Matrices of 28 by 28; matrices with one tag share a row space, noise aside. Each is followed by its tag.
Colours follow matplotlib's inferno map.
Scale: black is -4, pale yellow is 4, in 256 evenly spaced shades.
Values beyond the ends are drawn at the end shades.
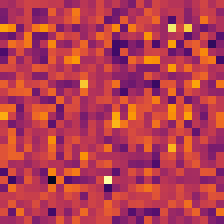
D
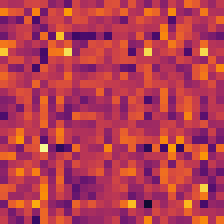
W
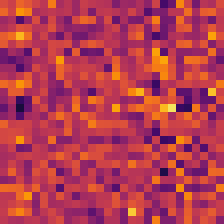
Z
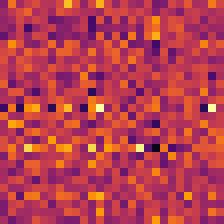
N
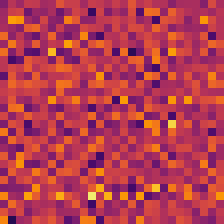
N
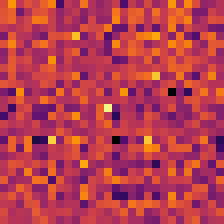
D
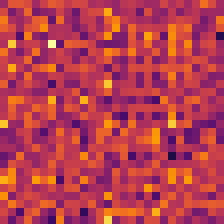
D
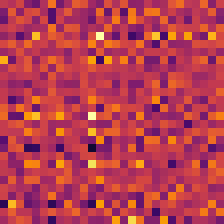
N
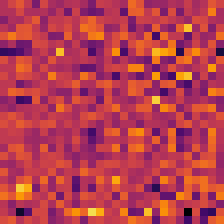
Z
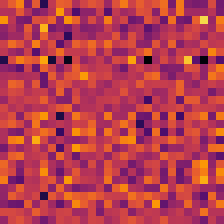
W
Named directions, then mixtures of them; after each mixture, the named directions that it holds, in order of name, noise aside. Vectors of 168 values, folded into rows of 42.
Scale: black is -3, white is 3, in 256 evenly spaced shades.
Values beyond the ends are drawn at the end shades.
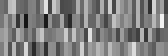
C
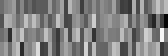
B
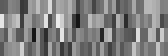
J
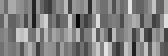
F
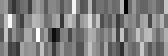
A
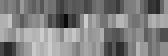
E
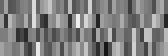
F.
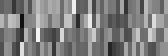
A, B, J.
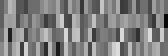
B, C.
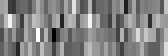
A.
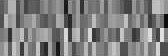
B, C.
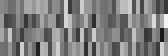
B.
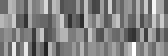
C, J.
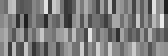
C.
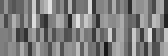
F.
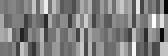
B, C, F.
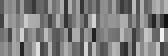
B.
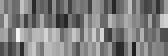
E, F, J.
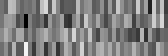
C.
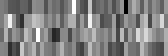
A.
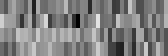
E, F, J.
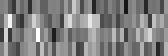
A.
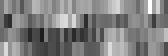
E.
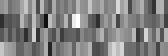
E, F, J.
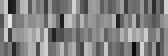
A, C, J.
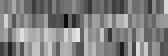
B, E, F.
